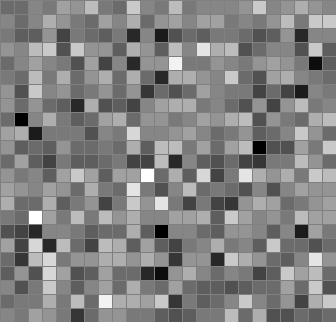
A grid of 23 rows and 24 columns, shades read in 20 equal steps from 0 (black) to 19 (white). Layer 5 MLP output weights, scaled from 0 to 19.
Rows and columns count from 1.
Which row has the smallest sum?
3
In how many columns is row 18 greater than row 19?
9
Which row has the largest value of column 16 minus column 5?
4
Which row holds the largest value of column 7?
1
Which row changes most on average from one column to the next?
18
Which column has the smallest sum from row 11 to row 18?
16
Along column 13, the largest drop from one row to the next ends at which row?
12
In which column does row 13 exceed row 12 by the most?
11
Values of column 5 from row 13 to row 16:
12 11 7 9
